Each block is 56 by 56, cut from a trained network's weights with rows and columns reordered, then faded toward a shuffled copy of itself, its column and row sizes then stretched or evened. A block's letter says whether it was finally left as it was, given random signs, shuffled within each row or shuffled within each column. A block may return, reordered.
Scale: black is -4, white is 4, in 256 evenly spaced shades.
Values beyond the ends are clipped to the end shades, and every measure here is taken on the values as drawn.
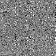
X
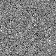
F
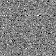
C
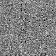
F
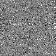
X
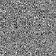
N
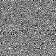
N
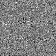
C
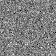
C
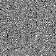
X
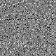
X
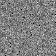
F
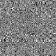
N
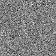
C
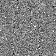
F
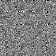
X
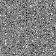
F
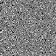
N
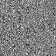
F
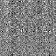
N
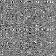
N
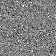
C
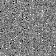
F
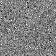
F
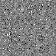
X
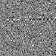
N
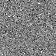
C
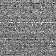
C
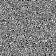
C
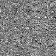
N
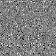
X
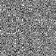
N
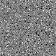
F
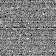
C
